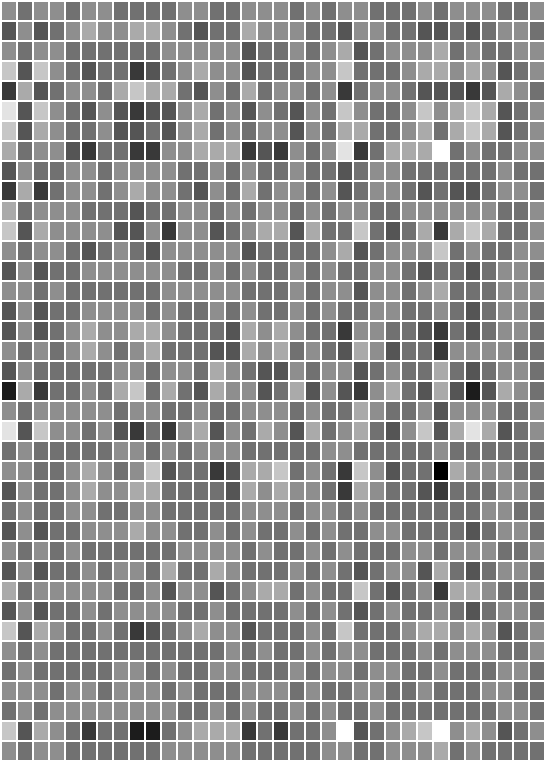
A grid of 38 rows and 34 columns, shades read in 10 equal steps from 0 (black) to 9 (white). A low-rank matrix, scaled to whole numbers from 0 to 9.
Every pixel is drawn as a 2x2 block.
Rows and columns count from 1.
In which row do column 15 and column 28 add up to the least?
24
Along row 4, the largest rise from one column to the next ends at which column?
3
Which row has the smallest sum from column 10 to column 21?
37
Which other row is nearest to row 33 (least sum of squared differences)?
28
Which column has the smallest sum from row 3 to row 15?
9
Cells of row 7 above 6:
2
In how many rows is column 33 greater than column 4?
13
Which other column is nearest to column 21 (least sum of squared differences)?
33
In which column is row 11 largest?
1
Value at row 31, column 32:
5
